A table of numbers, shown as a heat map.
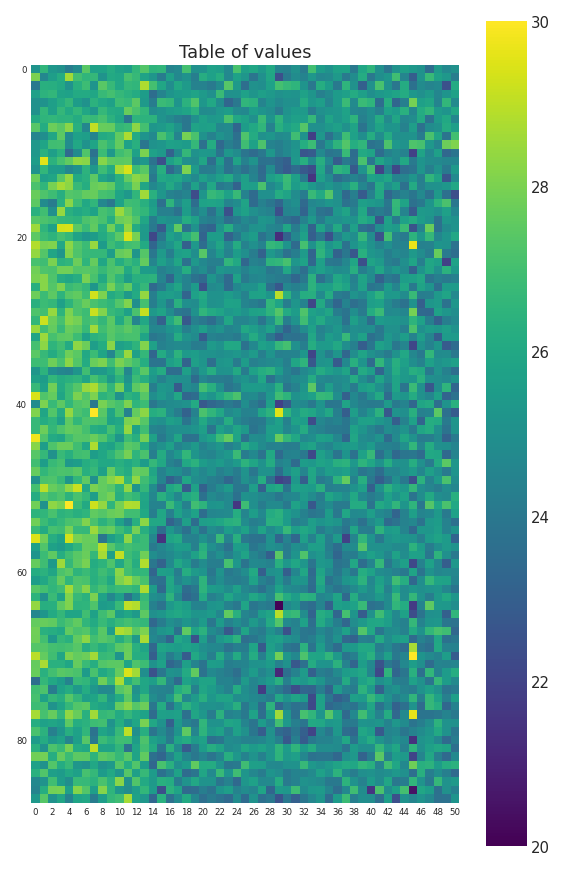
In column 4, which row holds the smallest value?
10
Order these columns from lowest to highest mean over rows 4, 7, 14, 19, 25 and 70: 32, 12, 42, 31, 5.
31, 42, 32, 5, 12
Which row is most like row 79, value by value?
74
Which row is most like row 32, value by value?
26
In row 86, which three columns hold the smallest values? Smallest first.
45, 40, 15
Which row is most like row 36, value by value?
0
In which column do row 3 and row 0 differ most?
14
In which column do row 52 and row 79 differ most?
7
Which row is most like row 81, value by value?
63
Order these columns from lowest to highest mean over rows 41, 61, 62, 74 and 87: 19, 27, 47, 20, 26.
27, 19, 26, 47, 20
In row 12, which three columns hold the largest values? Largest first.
11, 10, 18
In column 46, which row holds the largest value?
9
